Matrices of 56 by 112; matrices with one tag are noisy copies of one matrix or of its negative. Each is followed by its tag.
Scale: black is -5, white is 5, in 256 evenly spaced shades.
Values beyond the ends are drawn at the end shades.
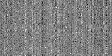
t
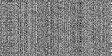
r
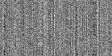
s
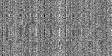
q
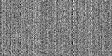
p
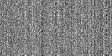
t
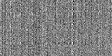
p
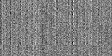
p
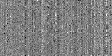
t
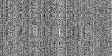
q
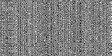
r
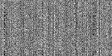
s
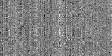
q
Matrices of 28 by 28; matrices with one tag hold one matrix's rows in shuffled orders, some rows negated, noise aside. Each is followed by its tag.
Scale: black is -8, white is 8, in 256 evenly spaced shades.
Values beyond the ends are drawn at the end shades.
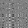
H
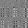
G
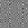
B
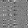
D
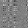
D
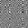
B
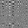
H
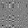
H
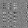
D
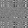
G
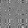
B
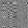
D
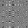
H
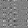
D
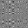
H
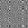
B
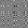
G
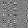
D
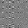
H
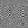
B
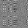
D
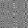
G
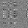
D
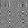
B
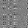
D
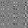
G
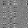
D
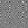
B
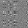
D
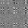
G
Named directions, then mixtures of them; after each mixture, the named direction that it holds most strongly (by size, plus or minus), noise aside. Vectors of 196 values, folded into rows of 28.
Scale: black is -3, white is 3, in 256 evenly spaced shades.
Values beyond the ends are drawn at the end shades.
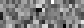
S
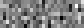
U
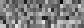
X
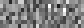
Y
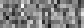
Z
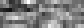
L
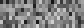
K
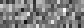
K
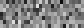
X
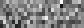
X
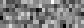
S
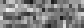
L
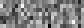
Z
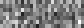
K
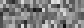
S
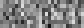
Z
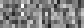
Z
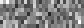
K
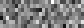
S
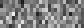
Y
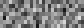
Y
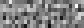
U
